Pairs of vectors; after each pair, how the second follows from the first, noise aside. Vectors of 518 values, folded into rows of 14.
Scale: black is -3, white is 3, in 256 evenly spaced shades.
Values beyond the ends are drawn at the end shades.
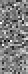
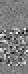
reversed, partly zeroed.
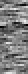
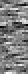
copied.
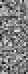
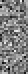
copied.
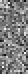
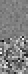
wrapped around, partly zeroed.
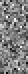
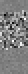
wrapped around, partly zeroed.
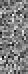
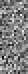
copied.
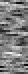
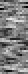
reversed.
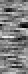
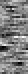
reversed.
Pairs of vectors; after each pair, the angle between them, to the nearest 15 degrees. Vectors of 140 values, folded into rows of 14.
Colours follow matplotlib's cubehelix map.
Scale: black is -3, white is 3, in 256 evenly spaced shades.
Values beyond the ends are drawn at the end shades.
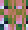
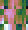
45 degrees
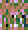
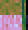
75 degrees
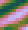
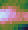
90 degrees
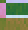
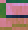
165 degrees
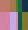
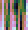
75 degrees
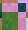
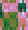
30 degrees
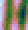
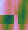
45 degrees
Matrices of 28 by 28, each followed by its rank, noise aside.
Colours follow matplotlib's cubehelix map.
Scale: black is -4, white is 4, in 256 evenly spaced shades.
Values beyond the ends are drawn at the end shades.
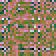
two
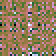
two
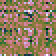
two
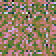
five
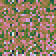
five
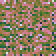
four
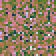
five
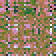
three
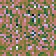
five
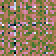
two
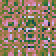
two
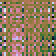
two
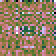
two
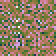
five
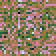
five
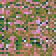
four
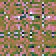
three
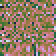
six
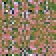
five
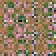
three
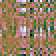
two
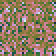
five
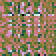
three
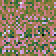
six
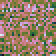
six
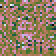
six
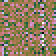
three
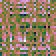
two
